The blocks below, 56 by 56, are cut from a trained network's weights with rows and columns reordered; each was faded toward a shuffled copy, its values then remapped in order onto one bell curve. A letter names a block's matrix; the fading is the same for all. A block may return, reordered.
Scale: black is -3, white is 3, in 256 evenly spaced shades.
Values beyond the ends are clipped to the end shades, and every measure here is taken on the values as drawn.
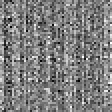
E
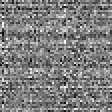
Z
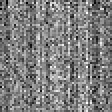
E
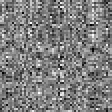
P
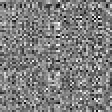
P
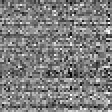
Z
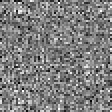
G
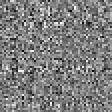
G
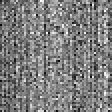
E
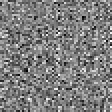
G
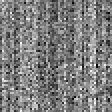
E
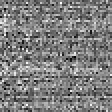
Z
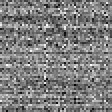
Z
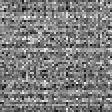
Z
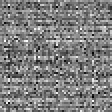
Z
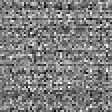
Z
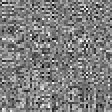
P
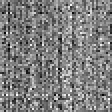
E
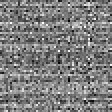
Z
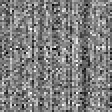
E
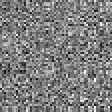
P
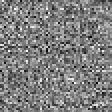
G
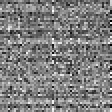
Z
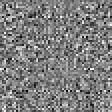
G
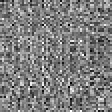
P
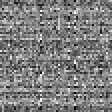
Z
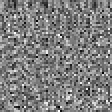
P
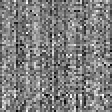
E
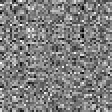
P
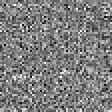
G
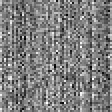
E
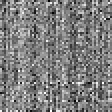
E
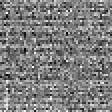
Z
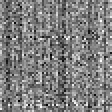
E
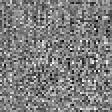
G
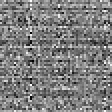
Z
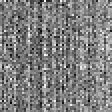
E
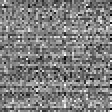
Z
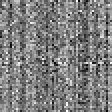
E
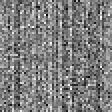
E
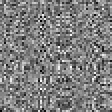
P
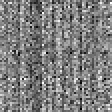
E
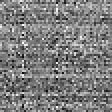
Z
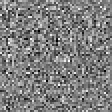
G
